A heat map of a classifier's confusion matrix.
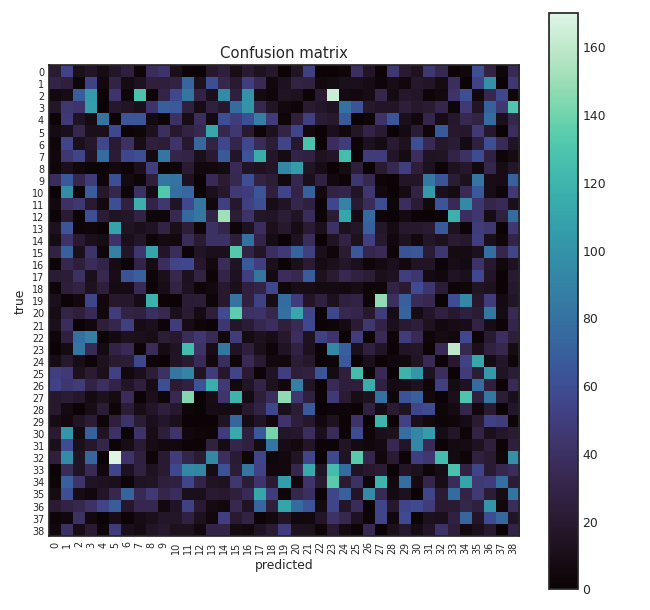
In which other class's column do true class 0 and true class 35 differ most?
17
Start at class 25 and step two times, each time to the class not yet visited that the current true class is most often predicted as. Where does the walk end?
27
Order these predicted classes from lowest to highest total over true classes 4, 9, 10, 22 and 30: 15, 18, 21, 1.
21, 18, 15, 1
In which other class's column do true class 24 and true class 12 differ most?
14
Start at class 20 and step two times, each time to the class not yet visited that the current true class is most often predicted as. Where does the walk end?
8
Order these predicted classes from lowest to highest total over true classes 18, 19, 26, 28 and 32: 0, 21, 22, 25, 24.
22, 24, 0, 21, 25
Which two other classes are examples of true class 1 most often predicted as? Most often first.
36, 11
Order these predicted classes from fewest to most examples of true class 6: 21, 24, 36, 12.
24, 36, 12, 21
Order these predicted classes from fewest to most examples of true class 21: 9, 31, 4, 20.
9, 31, 4, 20
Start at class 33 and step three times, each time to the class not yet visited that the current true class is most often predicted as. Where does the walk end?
7
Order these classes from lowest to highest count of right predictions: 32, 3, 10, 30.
10, 30, 3, 32
